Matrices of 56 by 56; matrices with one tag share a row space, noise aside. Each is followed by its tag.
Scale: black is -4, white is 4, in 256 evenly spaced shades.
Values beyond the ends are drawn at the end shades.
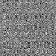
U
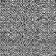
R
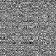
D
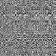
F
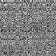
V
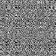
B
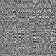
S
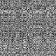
V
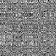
D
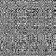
F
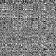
D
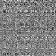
U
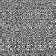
B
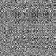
F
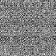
R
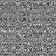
V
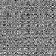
U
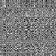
U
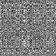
V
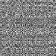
B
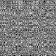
D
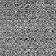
U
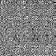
F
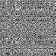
B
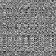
U
